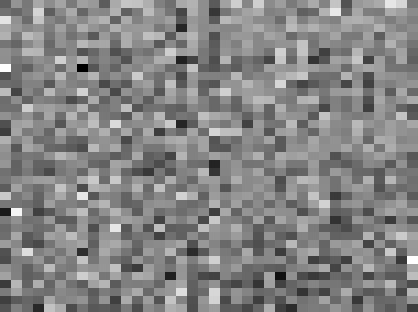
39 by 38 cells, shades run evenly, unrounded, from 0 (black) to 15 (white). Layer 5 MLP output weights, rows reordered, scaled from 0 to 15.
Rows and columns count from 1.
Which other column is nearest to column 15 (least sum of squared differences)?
19
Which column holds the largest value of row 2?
31
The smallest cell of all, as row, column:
9, 8
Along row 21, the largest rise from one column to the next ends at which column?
21
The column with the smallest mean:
32
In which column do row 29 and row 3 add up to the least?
17
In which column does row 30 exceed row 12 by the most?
2
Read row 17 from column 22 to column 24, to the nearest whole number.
11 8 9
